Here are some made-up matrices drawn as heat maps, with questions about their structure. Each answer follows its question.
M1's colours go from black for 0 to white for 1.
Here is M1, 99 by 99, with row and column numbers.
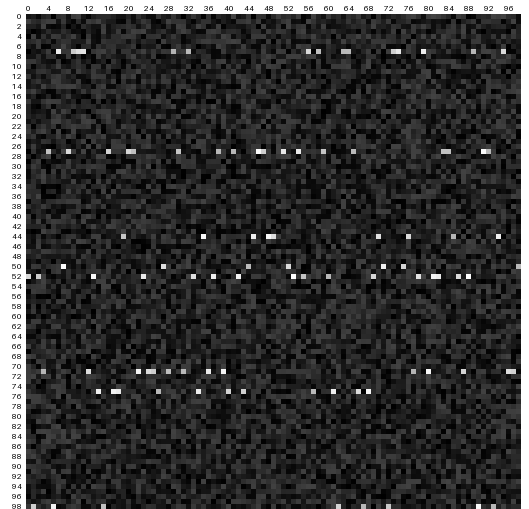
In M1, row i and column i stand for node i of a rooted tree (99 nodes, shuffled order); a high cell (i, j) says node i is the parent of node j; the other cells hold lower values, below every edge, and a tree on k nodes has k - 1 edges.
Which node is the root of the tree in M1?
50
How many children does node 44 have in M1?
9
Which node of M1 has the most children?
27
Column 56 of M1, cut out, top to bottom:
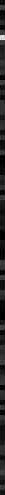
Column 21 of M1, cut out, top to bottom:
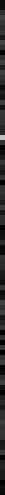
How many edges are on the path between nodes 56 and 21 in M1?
4
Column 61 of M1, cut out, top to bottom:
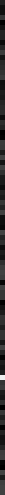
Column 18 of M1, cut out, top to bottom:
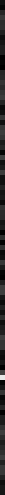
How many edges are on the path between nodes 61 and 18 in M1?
2
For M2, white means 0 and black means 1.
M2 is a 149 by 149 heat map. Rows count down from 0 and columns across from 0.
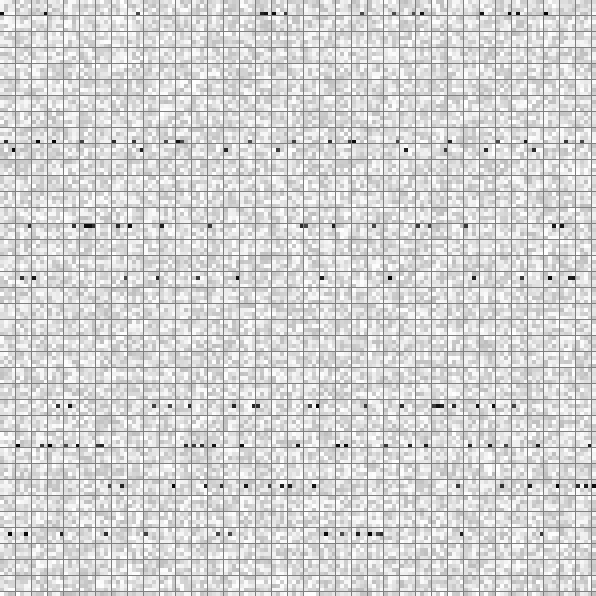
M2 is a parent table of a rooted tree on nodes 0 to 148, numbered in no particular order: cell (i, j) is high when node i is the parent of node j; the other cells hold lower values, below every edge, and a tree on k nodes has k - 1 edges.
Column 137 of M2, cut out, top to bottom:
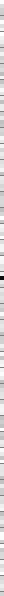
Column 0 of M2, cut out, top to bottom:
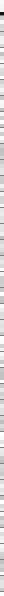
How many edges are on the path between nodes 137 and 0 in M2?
4
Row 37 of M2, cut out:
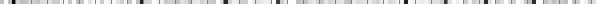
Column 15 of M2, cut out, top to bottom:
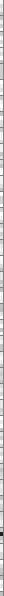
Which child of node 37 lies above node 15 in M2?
133
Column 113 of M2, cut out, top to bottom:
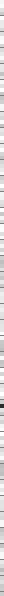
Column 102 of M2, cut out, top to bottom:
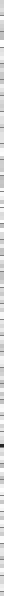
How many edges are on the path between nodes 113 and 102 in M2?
4
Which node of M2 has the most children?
111
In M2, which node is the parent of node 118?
69
